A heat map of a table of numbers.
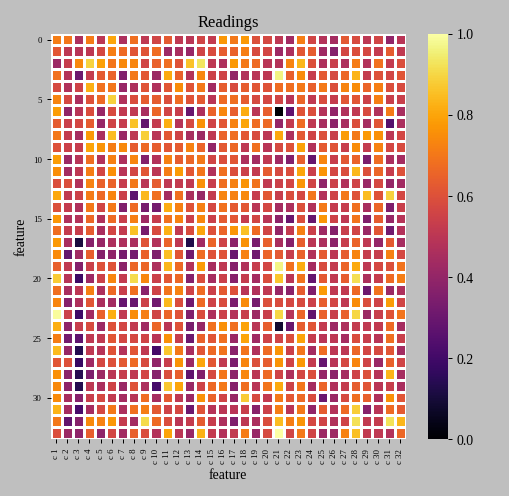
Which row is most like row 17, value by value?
28
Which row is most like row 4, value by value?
11
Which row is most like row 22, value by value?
18
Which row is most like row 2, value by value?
9
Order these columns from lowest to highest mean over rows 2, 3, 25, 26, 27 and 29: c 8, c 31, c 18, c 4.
c 4, c 31, c 8, c 18
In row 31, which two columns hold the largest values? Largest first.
c 28, c 1
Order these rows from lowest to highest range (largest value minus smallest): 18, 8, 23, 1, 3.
1, 8, 18, 3, 23
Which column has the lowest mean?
c 3
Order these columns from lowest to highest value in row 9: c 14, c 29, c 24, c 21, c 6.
c 24, c 29, c 21, c 14, c 6
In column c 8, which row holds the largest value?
20
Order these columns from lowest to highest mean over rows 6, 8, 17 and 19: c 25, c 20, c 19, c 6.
c 19, c 25, c 20, c 6
